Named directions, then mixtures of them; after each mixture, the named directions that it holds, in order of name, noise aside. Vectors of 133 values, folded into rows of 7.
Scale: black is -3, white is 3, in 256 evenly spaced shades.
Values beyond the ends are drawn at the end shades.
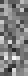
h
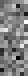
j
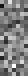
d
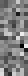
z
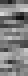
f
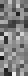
d, h, z.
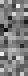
d, j.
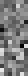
j, z.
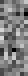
h, j.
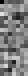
f, h, j.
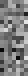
j.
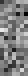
h, j, z.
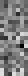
z.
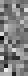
d, h.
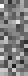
d, j.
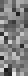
d, h, z.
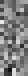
h, z.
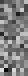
h, z.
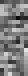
f, z.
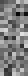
h, j, z.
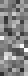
h, z.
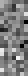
j.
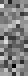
d.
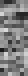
f, j.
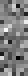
d, h, j.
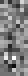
d, h, j.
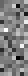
j.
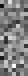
d.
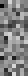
d, z.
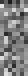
d, f, z.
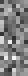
h.
